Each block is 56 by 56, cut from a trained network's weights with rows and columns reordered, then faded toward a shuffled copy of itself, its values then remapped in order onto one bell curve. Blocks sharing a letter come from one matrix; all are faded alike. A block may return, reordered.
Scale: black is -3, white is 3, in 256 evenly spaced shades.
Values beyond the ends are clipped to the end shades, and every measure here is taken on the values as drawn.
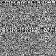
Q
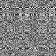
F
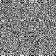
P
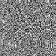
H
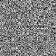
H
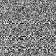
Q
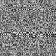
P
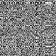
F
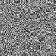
H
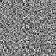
H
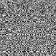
P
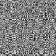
F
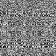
Q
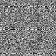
Q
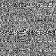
P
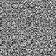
H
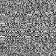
P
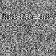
Q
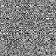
P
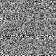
P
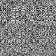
Q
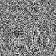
H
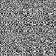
Q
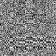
F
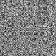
H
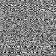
P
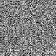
H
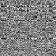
F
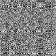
Q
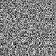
H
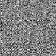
F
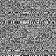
F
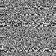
P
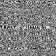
P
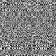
Q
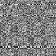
F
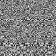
P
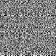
Q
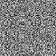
H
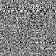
Q
